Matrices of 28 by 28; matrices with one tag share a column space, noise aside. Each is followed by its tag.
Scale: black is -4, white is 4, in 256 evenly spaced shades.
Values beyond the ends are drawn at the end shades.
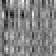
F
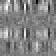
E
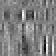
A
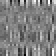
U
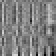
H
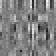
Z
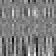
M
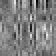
Z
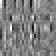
Z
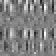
E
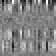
E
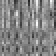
F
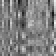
F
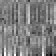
H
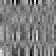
U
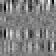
E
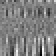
M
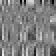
U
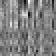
F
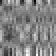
U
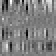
E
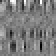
E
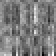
H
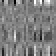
U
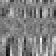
M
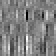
A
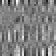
U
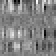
E
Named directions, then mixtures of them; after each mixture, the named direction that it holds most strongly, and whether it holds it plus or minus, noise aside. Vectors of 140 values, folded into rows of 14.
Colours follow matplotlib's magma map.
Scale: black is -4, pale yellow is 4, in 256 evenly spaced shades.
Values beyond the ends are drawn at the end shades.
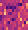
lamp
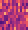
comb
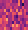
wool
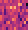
lamp, minus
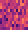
wool, minus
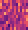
comb, plus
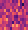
wool, plus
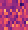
wool, plus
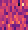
wool, minus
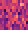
wool, minus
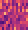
comb, plus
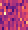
lamp, plus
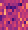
lamp, plus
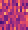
comb, plus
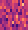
wool, minus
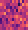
wool, minus
